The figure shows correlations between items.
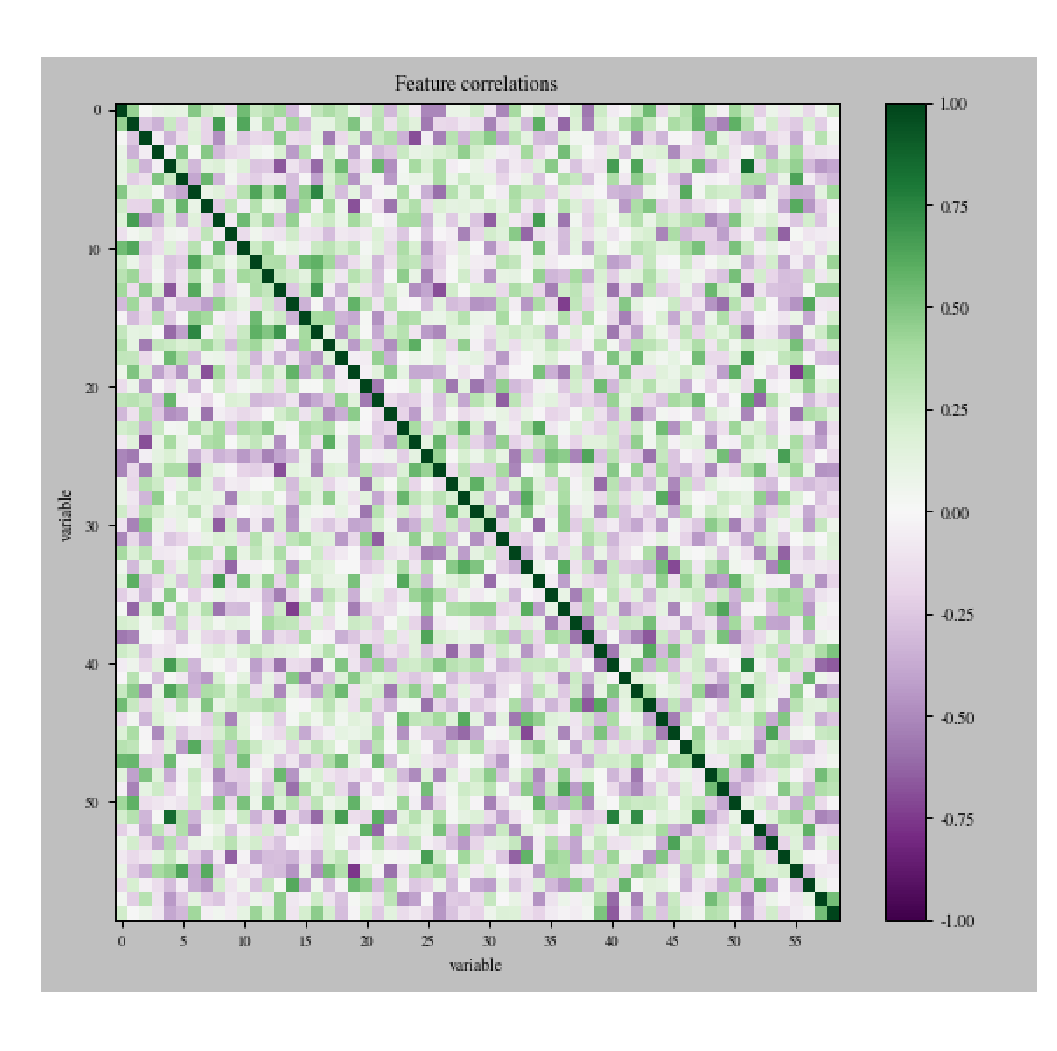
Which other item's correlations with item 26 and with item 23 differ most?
6
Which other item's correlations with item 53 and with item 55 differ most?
5
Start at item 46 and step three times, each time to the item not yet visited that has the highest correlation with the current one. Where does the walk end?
13
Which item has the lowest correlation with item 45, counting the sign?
33
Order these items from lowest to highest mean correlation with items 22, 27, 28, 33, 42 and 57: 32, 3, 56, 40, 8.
32, 8, 56, 40, 3
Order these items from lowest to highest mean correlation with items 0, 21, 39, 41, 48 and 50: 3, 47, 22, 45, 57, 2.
3, 22, 2, 57, 45, 47
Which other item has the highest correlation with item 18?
51
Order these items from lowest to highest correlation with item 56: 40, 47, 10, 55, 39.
55, 40, 47, 10, 39
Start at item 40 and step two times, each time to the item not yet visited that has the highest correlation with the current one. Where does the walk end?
4
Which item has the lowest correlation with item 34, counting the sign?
30
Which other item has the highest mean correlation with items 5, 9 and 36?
7
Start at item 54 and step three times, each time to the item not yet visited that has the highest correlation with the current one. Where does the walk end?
49
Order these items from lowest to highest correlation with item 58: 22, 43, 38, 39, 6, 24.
24, 38, 22, 43, 6, 39
